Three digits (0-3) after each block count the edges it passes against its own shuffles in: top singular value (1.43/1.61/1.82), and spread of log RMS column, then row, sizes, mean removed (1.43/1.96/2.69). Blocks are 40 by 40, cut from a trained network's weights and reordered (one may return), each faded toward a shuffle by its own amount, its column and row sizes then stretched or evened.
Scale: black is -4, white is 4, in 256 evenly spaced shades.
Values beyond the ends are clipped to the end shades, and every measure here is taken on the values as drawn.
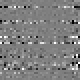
2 2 3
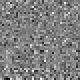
1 1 2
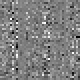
1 3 1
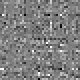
0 2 2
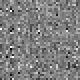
1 2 1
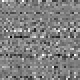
3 0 3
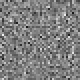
1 1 0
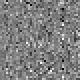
0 2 0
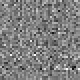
1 0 1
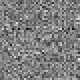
1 0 0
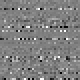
0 0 3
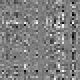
3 3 1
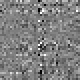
2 2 2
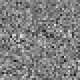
0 0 1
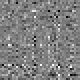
1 2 2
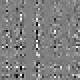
2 3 2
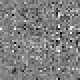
0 2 2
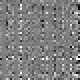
3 3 2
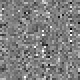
0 2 0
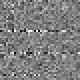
3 1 1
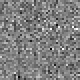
1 0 1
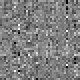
2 2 0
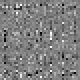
0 2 2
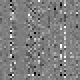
1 3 0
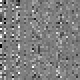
0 3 0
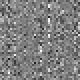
1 3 0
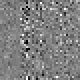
1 3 1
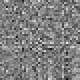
2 2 1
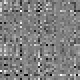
3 3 2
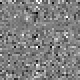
0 1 2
